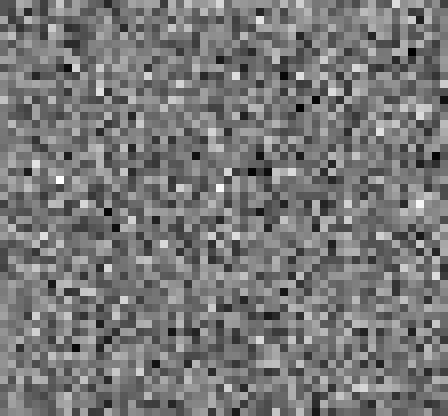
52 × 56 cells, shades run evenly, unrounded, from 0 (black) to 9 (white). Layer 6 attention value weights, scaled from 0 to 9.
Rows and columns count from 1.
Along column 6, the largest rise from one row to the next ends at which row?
30
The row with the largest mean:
1
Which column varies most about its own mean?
53
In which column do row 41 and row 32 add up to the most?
45
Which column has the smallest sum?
20
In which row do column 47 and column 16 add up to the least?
51
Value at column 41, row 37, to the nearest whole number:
4
